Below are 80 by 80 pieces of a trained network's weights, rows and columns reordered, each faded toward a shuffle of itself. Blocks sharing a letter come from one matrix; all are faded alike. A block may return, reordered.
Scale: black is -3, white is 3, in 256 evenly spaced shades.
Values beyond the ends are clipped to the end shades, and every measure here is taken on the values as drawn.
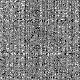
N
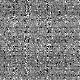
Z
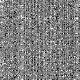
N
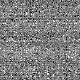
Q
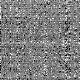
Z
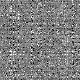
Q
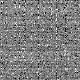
Z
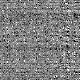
Z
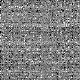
Z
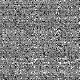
Q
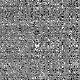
Q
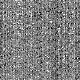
N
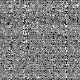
Z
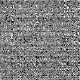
Z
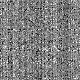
N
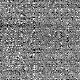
Q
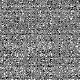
Q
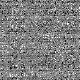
Q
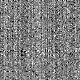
N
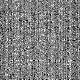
N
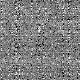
Q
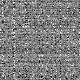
Q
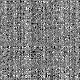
N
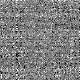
Q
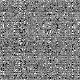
Z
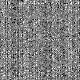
N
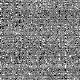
Q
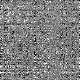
Q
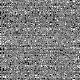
Z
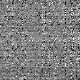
Z
